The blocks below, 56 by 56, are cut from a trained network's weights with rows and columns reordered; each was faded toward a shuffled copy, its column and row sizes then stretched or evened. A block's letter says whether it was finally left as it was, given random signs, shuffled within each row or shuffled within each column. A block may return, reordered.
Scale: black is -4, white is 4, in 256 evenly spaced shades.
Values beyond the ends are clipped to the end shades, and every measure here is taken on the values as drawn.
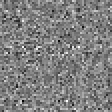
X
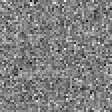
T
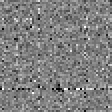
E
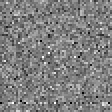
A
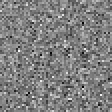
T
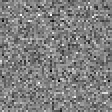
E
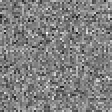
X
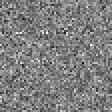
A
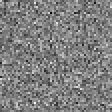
X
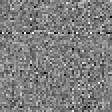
X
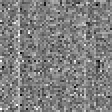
E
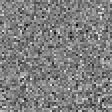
X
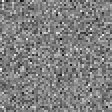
E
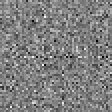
E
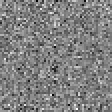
X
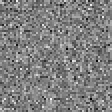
A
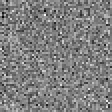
T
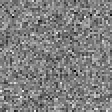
A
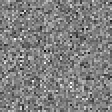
T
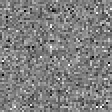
X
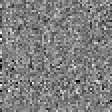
X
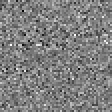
A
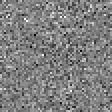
T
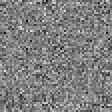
E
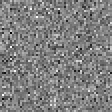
E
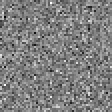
T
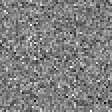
T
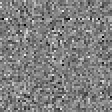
X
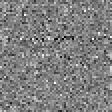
X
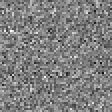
A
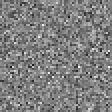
X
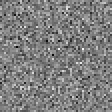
X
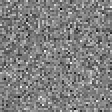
T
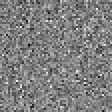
T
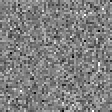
T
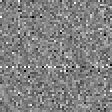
X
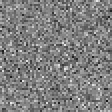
A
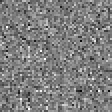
X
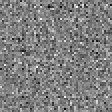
X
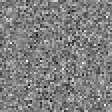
T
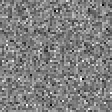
A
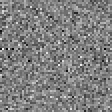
A
